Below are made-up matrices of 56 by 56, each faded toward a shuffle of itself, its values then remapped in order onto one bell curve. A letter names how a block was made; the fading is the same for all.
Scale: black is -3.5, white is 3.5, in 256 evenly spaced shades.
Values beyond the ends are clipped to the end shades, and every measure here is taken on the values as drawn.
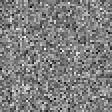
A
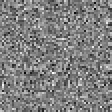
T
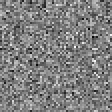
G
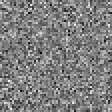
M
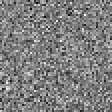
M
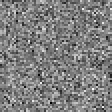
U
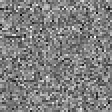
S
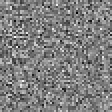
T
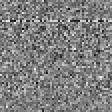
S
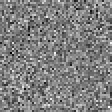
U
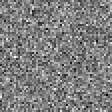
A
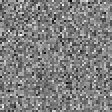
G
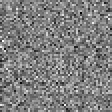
M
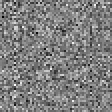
G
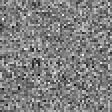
G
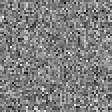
G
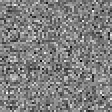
T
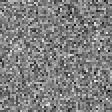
A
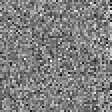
U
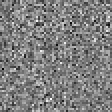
T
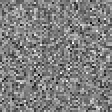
G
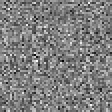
T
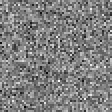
A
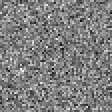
A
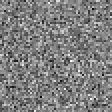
S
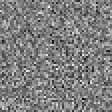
T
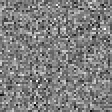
G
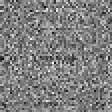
T
